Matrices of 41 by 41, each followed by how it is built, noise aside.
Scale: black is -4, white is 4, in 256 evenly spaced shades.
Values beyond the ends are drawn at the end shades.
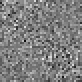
block diagonal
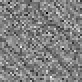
Toeplitz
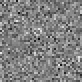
block diagonal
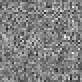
low rank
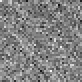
Toeplitz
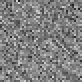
Toeplitz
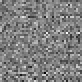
low rank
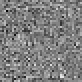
low rank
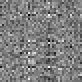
low rank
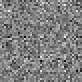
low rank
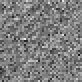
Hankel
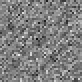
Hankel
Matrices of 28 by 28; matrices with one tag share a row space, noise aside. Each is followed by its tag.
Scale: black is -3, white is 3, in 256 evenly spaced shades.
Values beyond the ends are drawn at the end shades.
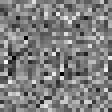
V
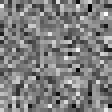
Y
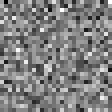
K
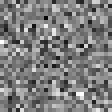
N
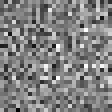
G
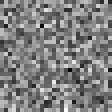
V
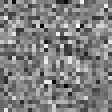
V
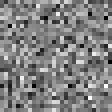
N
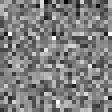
V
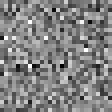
K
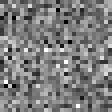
Y
